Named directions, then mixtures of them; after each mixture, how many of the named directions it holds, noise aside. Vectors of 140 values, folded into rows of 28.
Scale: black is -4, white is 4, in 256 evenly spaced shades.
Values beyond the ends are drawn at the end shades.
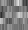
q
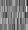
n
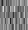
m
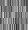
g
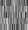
three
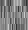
three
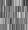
four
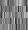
four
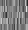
one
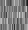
three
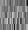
three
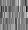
three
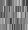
four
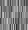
one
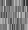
four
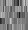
three
